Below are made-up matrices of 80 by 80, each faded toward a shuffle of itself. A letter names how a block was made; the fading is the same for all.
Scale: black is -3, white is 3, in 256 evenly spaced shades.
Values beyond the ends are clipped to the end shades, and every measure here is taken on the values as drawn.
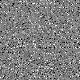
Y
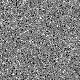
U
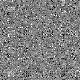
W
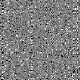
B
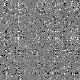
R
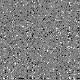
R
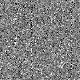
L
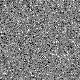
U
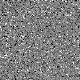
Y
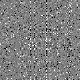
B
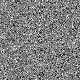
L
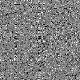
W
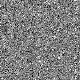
L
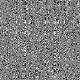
B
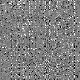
B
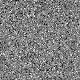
U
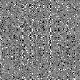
B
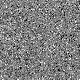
U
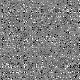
R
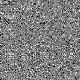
W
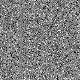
L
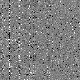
B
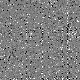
R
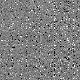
R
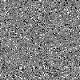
W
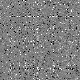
R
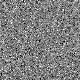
U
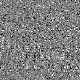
W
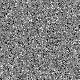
U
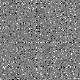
R
